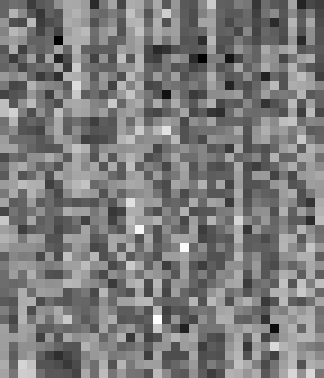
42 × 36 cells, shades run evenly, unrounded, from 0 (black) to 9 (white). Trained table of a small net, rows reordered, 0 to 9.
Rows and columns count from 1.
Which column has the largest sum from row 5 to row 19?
9
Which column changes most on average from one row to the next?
34
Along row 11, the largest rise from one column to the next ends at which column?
20
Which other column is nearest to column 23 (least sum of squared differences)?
13
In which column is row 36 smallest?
30
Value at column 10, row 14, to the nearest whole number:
3
